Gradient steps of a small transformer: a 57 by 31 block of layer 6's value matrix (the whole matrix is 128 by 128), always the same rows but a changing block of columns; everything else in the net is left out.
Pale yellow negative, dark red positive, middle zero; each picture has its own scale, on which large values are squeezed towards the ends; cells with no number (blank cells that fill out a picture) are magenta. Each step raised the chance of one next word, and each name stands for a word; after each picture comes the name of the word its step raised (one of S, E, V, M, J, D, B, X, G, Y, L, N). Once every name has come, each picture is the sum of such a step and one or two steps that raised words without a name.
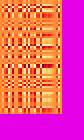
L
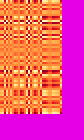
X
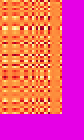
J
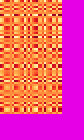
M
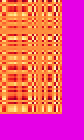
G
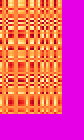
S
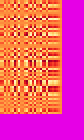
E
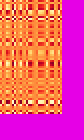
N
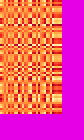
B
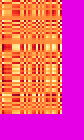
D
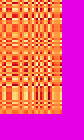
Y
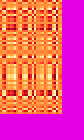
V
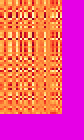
X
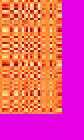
N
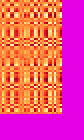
G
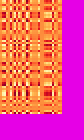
X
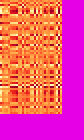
L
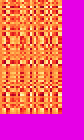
D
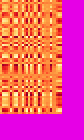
D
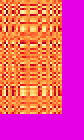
V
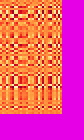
Y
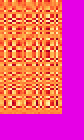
S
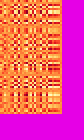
D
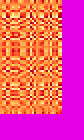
X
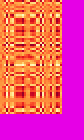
Y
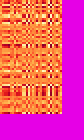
X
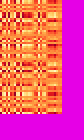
X
